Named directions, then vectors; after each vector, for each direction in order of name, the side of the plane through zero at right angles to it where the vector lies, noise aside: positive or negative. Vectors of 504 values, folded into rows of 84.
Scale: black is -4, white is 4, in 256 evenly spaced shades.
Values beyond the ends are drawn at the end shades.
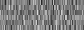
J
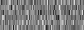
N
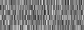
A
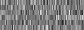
positive, positive, negative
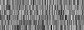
negative, negative, negative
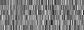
negative, positive, positive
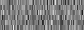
positive, negative, negative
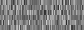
positive, negative, positive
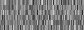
positive, negative, negative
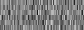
positive, negative, negative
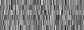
positive, negative, positive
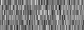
negative, positive, negative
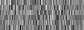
positive, negative, positive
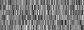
positive, positive, negative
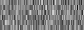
positive, negative, negative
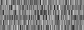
positive, negative, positive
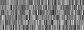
negative, positive, positive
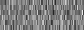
negative, positive, positive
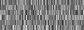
positive, positive, negative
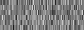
negative, positive, positive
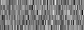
positive, negative, negative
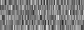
positive, positive, negative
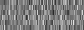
negative, positive, positive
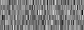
positive, negative, negative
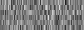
positive, negative, positive
